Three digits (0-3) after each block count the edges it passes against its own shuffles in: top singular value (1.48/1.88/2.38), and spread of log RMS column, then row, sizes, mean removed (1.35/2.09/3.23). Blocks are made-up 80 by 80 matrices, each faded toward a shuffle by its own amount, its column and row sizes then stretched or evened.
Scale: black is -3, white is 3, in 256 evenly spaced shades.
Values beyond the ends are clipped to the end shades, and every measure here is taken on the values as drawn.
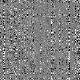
2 3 2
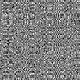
3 1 0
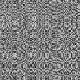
3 2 0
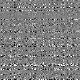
1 2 3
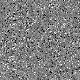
1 1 0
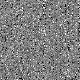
0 2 0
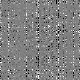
2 3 2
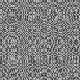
3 1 1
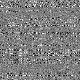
1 0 3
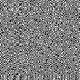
3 1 0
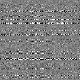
3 1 3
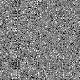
2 1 0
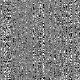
1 3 0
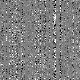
1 3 1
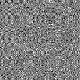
3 0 0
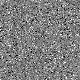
0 0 1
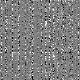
2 3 1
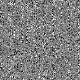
0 2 0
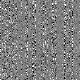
0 3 0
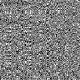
2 2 0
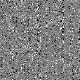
1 2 0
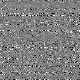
0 0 3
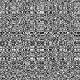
3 0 2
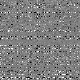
1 2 3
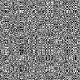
3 2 2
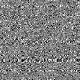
2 0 2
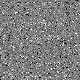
1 0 1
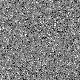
0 0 0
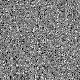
1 0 0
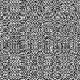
3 0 1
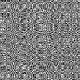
3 1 0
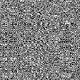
2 1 1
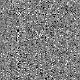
0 2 1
